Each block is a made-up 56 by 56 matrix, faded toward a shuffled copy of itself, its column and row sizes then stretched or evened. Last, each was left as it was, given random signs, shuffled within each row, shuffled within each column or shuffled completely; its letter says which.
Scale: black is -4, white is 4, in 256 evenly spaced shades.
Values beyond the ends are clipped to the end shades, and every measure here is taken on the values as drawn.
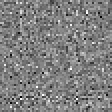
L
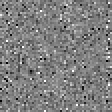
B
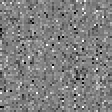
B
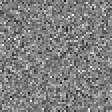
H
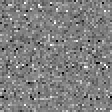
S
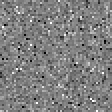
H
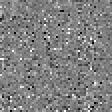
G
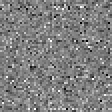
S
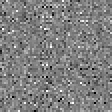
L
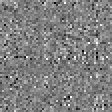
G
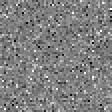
H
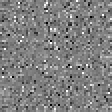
L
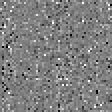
B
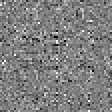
L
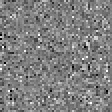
L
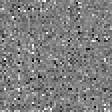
G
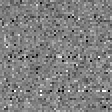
S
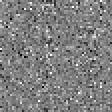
B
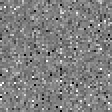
B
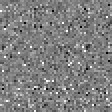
S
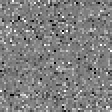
S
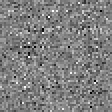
G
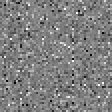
B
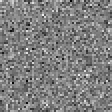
G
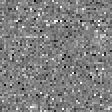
S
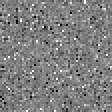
H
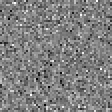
H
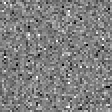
B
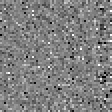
B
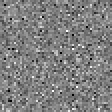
B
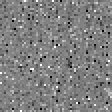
B
